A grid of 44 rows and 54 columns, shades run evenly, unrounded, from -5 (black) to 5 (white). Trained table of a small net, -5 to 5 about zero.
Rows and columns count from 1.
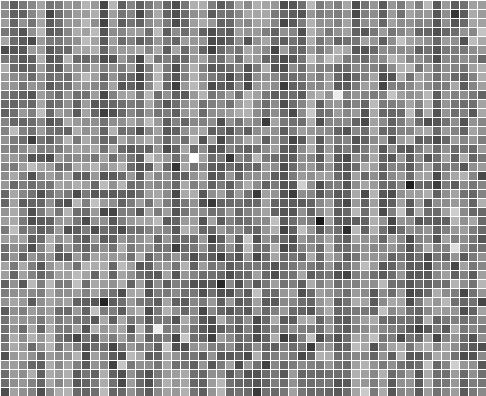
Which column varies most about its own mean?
12
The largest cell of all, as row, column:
18, 22
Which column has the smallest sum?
32
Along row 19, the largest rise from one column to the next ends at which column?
21
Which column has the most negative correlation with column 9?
25
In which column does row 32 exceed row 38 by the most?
9
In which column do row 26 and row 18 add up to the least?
39
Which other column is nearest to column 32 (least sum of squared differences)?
20
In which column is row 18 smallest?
26
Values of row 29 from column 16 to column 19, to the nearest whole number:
2 -1 0 0
